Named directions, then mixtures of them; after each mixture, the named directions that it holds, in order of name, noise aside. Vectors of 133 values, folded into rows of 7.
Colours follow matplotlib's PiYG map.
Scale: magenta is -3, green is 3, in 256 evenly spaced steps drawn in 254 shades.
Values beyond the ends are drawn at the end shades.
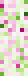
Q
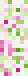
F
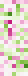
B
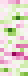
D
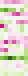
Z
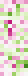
B.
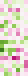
F, Z.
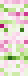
Q, Z.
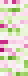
D, F, Z.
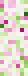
Q.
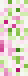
F.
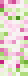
D, Q, Z.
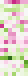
B, Z.
